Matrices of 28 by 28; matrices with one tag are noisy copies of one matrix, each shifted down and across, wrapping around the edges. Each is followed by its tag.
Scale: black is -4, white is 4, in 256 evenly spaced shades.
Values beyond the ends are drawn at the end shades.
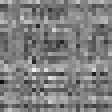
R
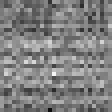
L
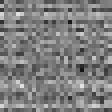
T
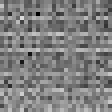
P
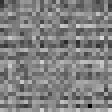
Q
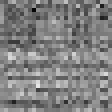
L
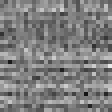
R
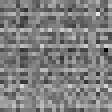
P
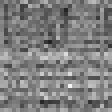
L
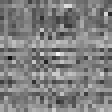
R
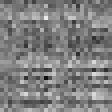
R
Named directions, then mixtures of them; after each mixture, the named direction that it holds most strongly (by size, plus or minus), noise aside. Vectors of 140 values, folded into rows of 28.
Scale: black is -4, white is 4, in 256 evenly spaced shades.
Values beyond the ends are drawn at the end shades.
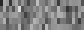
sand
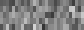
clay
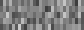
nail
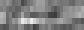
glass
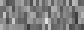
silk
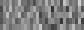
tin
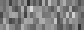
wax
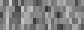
sand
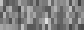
silk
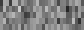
sand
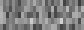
tin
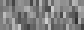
silk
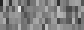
sand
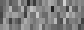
wax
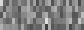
silk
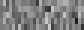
nail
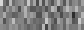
sand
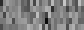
silk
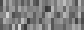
nail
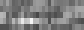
glass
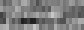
glass
